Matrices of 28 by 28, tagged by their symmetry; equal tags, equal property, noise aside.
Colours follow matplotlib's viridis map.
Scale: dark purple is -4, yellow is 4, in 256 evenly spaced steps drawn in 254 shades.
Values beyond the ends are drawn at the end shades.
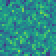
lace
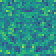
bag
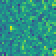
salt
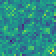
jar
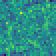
lace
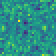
salt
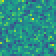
jar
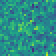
salt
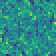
lace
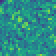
jar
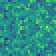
salt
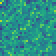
jar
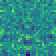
bag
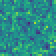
jar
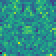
bag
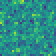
jar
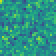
jar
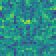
bag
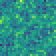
jar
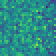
salt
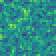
jar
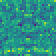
bag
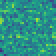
lace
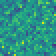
jar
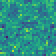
bag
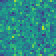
salt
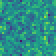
salt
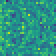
salt
